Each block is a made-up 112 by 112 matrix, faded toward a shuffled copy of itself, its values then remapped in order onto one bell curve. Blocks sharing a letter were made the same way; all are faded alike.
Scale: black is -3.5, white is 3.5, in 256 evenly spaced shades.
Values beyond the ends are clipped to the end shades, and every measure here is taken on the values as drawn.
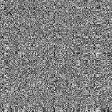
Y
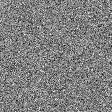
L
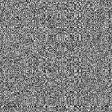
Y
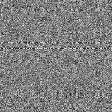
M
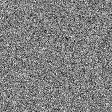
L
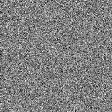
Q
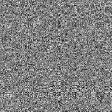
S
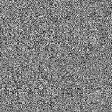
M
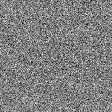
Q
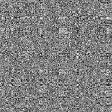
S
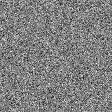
L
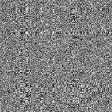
Y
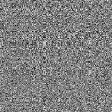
Y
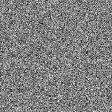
Q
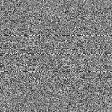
M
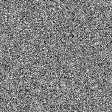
Q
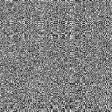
Y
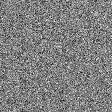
L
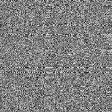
M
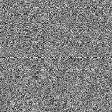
M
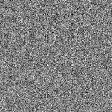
Q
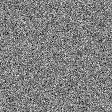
L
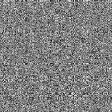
S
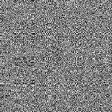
S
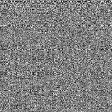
M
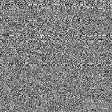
M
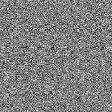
S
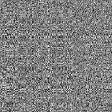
Y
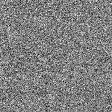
L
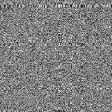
Y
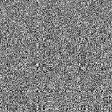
S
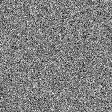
L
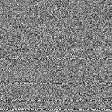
M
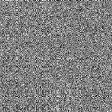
Y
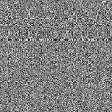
S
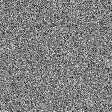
L
